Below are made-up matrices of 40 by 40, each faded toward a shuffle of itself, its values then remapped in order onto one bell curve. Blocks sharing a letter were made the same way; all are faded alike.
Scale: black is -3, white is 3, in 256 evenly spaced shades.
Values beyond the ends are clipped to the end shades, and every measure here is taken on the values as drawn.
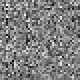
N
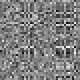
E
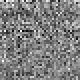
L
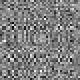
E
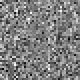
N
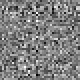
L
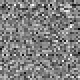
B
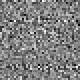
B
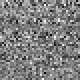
B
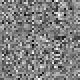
L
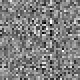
L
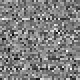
B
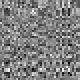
E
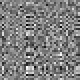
E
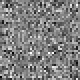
L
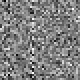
N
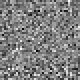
B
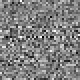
B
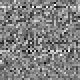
B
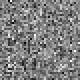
N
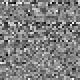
B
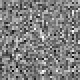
N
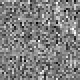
N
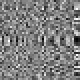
E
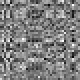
E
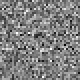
B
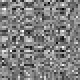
E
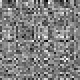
E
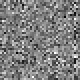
N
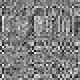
E
